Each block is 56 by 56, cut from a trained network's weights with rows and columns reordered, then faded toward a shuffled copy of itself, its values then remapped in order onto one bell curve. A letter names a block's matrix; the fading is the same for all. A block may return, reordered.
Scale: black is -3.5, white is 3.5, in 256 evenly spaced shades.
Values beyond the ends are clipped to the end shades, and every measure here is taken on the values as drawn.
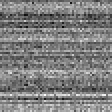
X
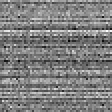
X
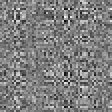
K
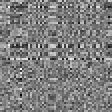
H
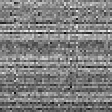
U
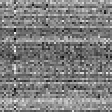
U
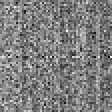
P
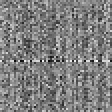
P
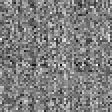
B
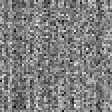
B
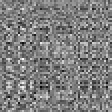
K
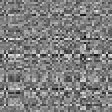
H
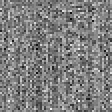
B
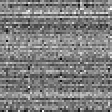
U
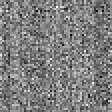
B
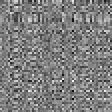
K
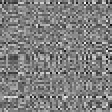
H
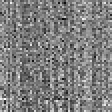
P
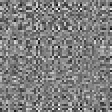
K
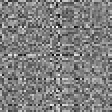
H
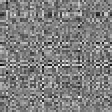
H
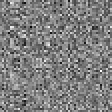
K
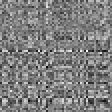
H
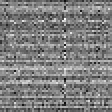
U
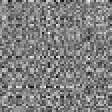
H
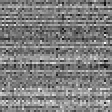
X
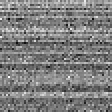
U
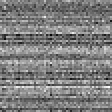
X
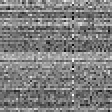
U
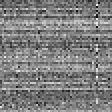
U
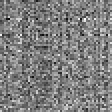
B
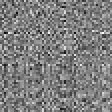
K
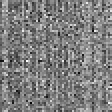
P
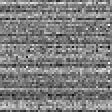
U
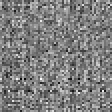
B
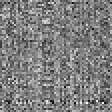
B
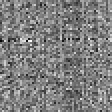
B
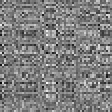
K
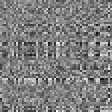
H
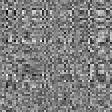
K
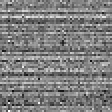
U
